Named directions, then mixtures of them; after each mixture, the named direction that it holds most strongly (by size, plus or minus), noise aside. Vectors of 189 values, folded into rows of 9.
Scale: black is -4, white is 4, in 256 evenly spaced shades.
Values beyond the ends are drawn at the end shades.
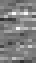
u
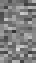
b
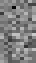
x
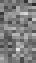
x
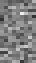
b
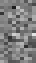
x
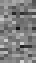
u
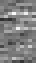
u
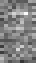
u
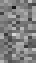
x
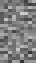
b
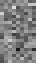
x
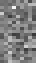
x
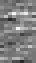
u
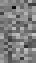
x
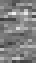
u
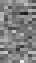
b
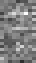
u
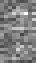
u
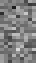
x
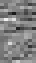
u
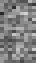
x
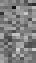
x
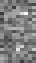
b
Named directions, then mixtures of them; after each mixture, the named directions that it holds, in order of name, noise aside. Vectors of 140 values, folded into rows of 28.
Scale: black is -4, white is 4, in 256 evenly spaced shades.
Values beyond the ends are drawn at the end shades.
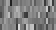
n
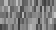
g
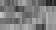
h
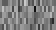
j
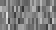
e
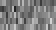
e, h, j.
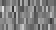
e, j.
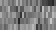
g, h.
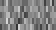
e, g, n.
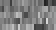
h, n.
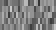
g, j.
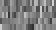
e, g, n.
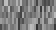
g.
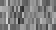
e, g.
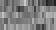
h, j.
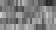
h.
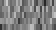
g, n.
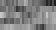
h.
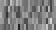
e, g, n.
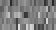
h, n.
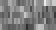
g, h, n.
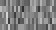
e.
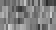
e, h, j.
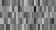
j.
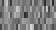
g, n.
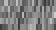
g.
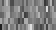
e, g, n.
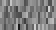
g, j, n.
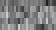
e, h, n.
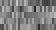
g, h, j.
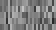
e, j, n.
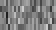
e.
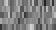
g, n.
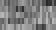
e, h.
